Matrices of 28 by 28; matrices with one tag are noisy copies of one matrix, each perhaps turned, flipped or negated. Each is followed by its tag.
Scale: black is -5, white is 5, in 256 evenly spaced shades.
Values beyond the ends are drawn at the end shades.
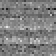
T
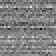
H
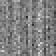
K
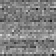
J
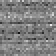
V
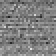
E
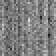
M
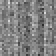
T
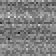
V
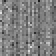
E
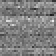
J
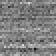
M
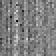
K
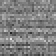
K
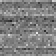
J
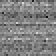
V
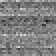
J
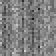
V
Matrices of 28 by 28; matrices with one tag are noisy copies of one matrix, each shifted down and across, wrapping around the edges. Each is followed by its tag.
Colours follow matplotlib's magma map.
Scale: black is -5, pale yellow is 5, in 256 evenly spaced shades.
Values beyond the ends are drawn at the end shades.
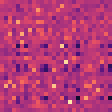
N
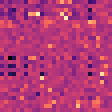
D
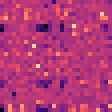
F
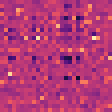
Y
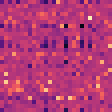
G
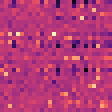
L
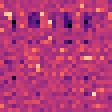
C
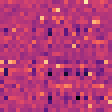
L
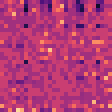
C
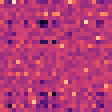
Y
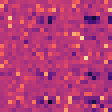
F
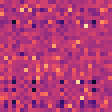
N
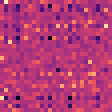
N
